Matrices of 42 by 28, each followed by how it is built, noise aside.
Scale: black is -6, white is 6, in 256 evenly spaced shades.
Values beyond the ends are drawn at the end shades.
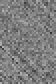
Toeplitz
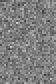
noise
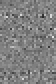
uneven rows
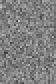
noise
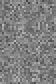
blocks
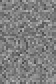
repeating columns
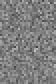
repeating columns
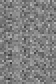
repeating rows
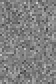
noise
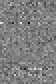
uneven rows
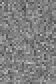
noise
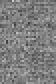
blocks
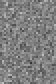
noise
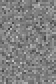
noise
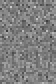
repeating columns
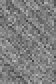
Toeplitz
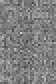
blocks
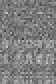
blocks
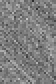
Toeplitz
